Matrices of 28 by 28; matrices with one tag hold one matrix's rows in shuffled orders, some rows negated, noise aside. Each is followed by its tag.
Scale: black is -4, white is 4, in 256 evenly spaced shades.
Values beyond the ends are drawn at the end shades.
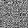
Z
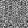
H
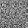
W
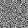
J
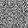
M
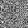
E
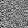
E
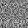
W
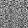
H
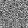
H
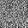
M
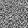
H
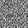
M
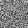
E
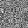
E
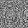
M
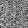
E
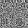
J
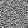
E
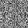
H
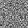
H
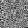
E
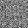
W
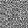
Z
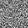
H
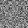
H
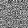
Z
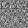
W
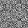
J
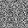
M
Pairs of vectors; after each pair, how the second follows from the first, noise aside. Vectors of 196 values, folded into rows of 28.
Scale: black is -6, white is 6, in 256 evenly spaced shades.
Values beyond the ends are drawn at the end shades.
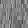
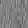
shrunk.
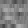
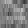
reversed.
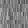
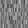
shuffled.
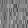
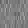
wrapped around, negated, shrunk.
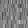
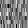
reversed, negated, scaled up.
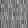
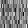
reversed, negated, scaled up.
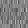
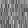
shuffled.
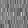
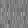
shrunk.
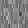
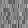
negated.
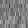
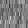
copied.
